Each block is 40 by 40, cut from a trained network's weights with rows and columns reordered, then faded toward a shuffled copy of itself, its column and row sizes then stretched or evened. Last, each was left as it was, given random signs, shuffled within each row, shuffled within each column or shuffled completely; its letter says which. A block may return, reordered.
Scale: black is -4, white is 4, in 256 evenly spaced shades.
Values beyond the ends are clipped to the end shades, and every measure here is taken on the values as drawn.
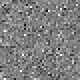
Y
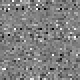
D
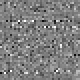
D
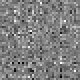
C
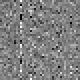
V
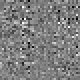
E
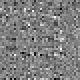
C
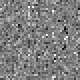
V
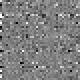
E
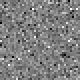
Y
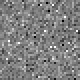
Y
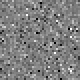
Y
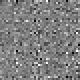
E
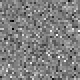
Y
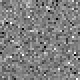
Y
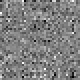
C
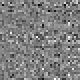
C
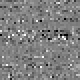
D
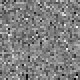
Y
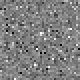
Y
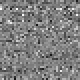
D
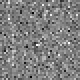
Y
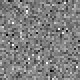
Y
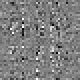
E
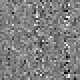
V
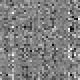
C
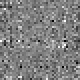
E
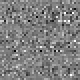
D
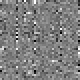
E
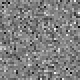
Y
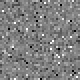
Y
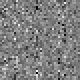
V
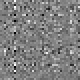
C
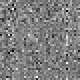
E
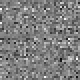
E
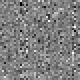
V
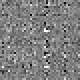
E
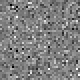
V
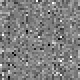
V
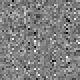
V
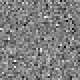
Y
